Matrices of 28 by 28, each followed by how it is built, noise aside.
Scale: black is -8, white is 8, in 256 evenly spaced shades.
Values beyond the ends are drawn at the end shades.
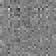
low rank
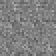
repeating columns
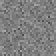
repeating rows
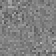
block diagonal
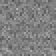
repeating columns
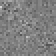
block diagonal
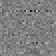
uneven rows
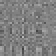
low rank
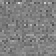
uneven rows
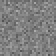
repeating columns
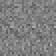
repeating columns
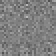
low rank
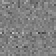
uneven rows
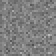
repeating rows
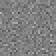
low rank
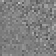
upper triangular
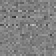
uneven rows
